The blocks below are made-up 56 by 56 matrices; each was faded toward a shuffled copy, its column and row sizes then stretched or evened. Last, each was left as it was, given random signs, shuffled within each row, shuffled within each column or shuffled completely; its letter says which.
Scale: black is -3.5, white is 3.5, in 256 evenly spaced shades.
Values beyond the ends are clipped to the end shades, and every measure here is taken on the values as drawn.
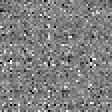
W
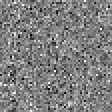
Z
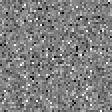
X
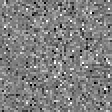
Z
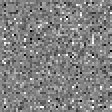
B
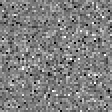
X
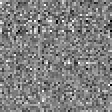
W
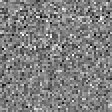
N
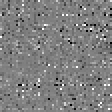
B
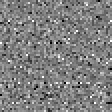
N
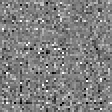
B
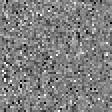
Z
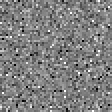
X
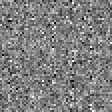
Z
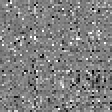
W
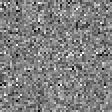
B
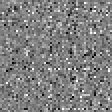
B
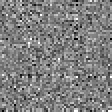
W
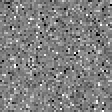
X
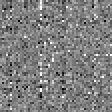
W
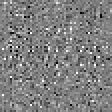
W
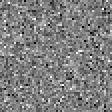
X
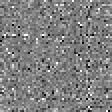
W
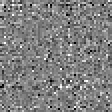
W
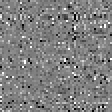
W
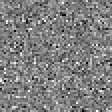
N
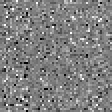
W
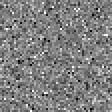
X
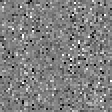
Z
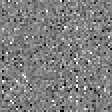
B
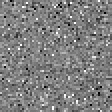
X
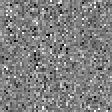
Z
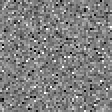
X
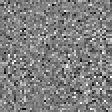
W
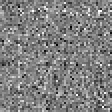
B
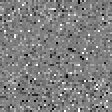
N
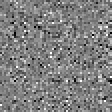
W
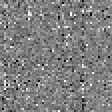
B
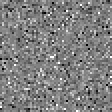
X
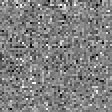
B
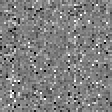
Z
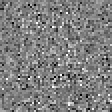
B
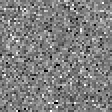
X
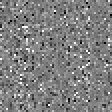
Z
